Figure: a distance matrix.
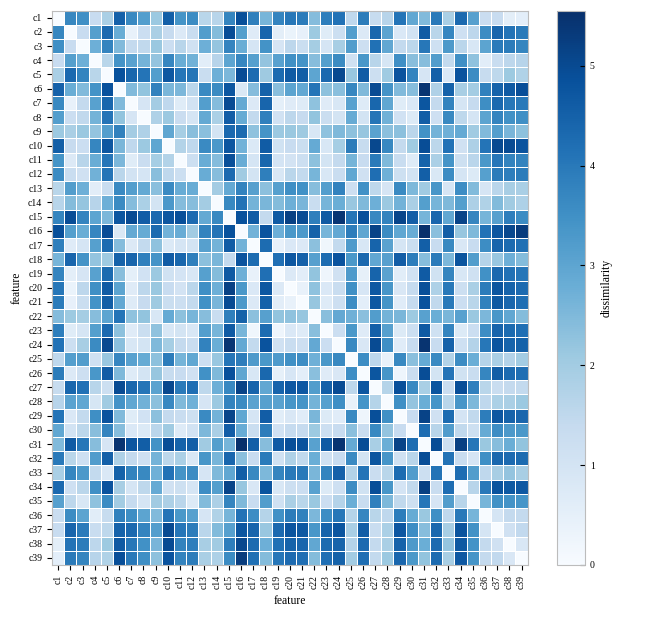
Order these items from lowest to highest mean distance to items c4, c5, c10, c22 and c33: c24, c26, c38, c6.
c38, c26, c24, c6
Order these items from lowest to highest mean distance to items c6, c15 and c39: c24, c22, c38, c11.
c38, c22, c11, c24
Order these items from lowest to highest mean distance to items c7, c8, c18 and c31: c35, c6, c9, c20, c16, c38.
c35, c9, c20, c38, c6, c16
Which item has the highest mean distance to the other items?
c15
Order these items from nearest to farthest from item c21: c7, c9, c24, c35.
c7, c24, c35, c9
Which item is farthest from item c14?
c16
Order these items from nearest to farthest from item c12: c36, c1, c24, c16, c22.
c24, c16, c22, c36, c1
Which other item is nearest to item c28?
c25
